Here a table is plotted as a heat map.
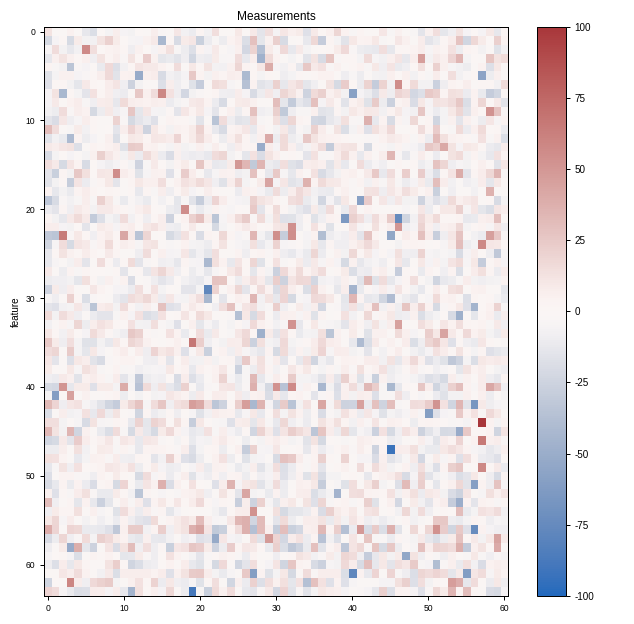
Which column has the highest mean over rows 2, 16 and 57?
5
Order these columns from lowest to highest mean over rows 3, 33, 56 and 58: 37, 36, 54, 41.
36, 37, 41, 54
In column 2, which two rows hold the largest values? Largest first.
23, 40
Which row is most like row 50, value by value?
25
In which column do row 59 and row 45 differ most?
47
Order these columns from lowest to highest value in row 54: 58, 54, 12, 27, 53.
12, 53, 58, 54, 27
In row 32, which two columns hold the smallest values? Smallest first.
54, 25
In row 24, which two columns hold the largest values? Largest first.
57, 54
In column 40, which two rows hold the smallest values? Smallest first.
61, 7
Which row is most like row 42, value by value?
56
